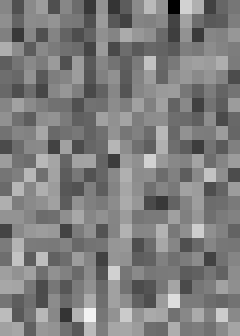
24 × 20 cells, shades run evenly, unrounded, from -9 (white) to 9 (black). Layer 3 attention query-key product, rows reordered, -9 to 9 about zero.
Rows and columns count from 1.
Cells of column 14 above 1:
7
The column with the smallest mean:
11
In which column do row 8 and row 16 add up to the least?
2
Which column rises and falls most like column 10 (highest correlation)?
15
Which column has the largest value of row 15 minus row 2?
14
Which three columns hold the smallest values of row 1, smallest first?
16, 13, 17
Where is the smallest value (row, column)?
23, 8
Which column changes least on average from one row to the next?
9
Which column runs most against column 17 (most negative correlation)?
6
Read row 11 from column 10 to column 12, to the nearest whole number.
-4 -1 1
